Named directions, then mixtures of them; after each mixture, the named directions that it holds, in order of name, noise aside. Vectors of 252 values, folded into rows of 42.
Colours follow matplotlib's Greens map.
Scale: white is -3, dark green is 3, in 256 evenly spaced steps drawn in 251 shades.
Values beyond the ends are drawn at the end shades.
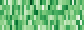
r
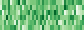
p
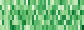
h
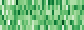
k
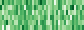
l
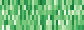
l, p.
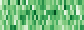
h, p.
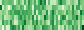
h, l.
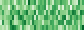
h.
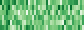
h, k.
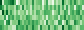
k, p.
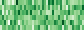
k.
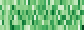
h.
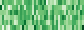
h, l.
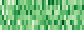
k.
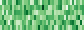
k, r.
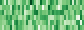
r.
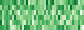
h.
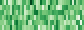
r.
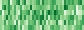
p.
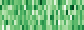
l.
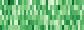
k, r.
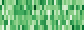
k, l.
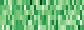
l, r.
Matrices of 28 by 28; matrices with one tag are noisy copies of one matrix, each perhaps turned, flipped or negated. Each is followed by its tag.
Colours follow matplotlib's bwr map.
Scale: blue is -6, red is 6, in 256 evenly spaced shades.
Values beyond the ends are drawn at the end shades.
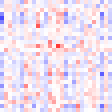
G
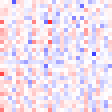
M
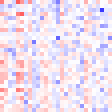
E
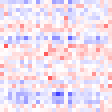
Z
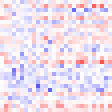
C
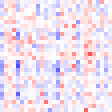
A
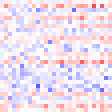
C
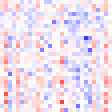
C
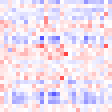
Z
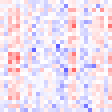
Z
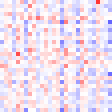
M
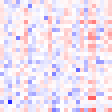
E
